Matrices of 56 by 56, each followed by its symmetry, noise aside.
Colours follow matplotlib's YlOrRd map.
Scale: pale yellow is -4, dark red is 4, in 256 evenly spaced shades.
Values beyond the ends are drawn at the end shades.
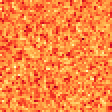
no symmetry.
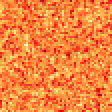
no symmetry.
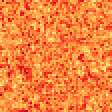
no symmetry.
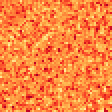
symmetric.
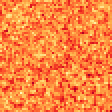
symmetric.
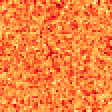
no symmetry.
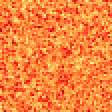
antisymmetric.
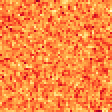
no symmetry.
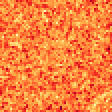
symmetric.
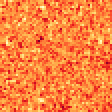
symmetric.
